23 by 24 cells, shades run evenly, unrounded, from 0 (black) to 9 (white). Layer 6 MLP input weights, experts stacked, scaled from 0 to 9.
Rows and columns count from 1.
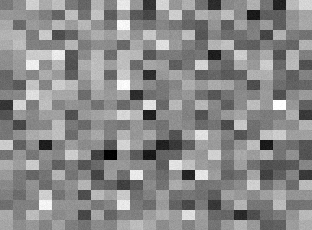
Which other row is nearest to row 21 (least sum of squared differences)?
20
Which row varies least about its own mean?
23
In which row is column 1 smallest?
11
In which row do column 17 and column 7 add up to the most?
16
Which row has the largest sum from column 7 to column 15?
4
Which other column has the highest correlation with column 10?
8
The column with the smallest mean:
12
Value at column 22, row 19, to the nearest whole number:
5
